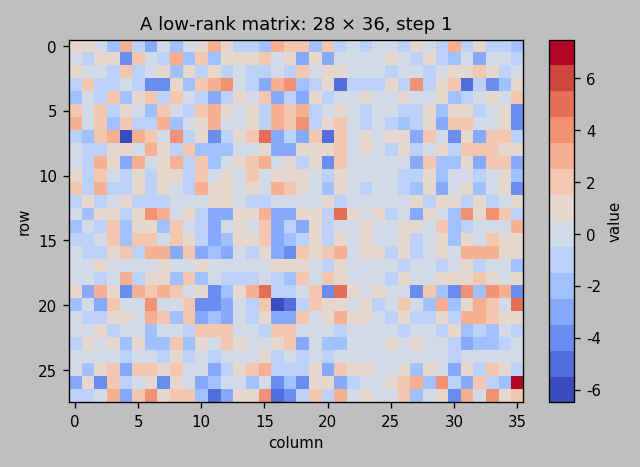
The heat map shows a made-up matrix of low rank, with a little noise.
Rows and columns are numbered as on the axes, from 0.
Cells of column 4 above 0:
9
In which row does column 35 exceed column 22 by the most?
26
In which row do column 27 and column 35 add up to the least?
19
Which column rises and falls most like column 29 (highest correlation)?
35
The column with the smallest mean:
11
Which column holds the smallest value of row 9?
20
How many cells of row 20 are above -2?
27
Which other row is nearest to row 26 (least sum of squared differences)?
14
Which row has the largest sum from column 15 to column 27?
6
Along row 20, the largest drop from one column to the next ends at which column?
16
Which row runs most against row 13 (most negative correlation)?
3
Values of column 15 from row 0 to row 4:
-2 2 -1 -3 2
